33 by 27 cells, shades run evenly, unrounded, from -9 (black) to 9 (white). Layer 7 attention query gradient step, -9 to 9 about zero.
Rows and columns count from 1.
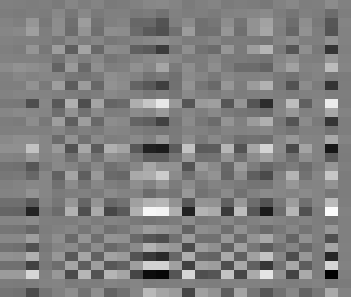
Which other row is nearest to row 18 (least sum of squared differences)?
4
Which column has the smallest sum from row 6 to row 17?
12
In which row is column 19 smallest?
31
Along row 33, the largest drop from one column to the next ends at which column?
15
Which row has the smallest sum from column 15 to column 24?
24
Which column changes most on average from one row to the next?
26
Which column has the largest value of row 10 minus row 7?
21
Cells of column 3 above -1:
24
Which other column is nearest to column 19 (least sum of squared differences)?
16
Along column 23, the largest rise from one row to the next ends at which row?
30
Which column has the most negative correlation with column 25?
5
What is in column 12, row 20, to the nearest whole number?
3
